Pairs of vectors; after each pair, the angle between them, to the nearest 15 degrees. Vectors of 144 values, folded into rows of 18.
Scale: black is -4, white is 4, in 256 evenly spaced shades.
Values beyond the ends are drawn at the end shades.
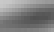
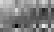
45 degrees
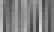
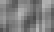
105 degrees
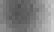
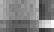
90 degrees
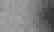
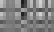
90 degrees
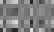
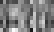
135 degrees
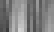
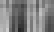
165 degrees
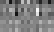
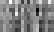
150 degrees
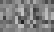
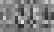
165 degrees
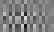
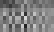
30 degrees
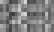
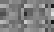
105 degrees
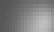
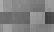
105 degrees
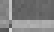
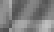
45 degrees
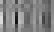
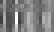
150 degrees
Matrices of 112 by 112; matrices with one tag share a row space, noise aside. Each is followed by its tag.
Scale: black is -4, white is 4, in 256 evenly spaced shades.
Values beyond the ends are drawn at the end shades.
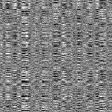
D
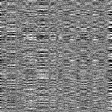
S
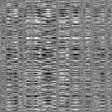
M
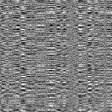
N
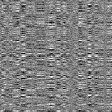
N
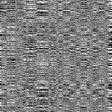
S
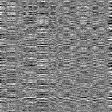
S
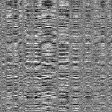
M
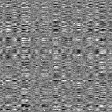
D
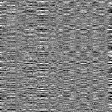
S
